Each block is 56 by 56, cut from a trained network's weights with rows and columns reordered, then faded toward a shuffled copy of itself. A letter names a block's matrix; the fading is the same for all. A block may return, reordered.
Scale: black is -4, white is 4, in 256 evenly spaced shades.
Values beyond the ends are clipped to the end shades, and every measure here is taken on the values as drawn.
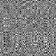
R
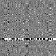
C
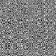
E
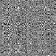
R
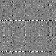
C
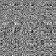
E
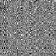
R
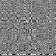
C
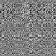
E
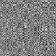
E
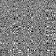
R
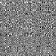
R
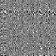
R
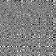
C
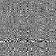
C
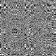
R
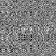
E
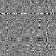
C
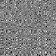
R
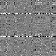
C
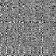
R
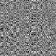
E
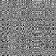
E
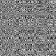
E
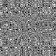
R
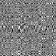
R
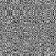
E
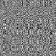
E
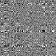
R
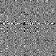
C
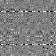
C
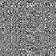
R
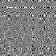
C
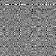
C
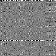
C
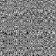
E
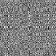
E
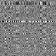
C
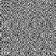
E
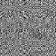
E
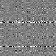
C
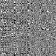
R
